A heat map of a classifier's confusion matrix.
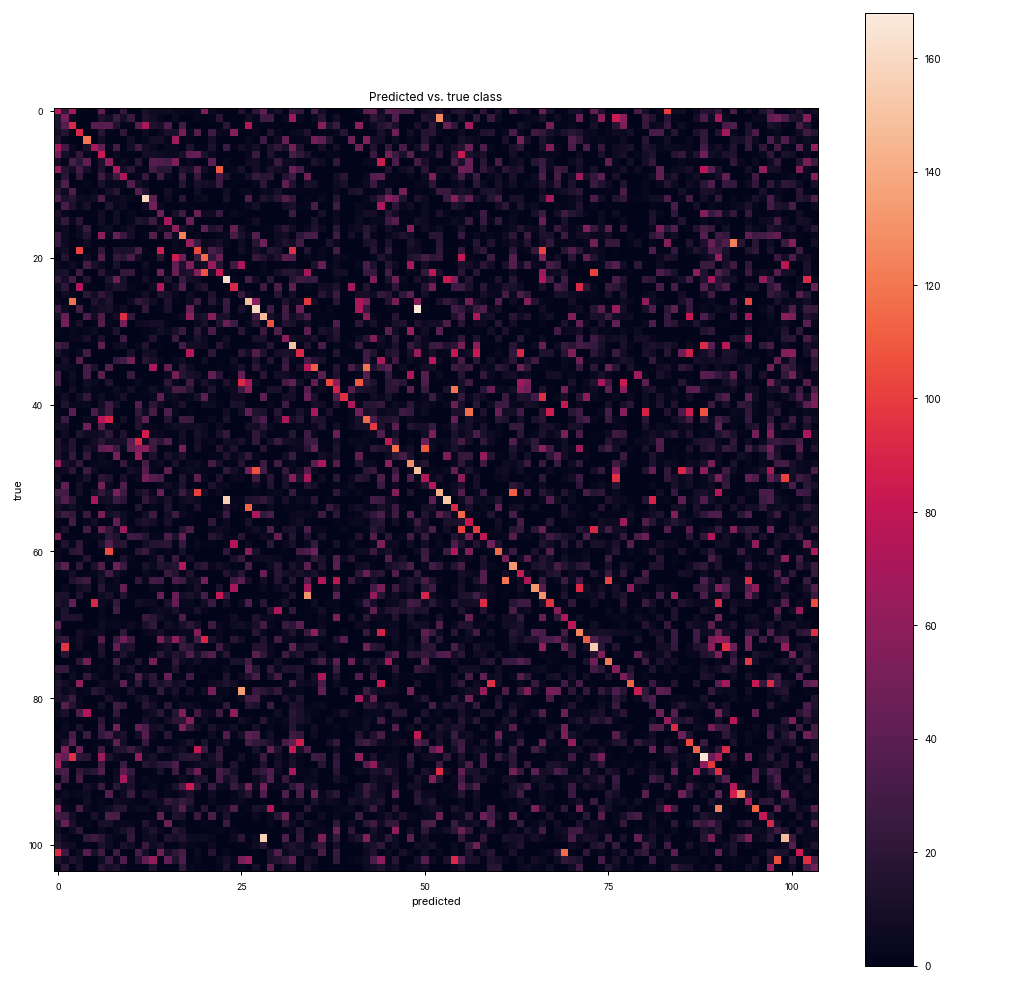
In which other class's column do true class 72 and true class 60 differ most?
7
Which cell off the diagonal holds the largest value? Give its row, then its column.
27, 49
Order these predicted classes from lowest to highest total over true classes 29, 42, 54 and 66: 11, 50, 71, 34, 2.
2, 11, 71, 50, 34
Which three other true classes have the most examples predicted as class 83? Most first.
0, 95, 18
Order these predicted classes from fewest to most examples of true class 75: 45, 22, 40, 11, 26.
22, 11, 26, 40, 45
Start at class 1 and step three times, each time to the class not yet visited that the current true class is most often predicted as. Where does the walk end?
17
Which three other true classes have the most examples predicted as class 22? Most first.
8, 66, 20
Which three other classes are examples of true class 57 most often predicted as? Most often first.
55, 73, 9
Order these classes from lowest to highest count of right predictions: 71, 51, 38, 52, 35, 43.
51, 38, 43, 35, 71, 52
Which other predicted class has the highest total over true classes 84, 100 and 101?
69
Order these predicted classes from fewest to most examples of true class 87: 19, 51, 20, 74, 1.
74, 20, 51, 1, 19
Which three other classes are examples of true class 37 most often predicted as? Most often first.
41, 25, 77
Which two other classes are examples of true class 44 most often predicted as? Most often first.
12, 102
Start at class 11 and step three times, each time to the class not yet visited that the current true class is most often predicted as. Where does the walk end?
89
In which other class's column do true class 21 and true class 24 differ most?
71
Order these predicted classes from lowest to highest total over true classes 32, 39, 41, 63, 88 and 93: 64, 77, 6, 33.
64, 33, 77, 6
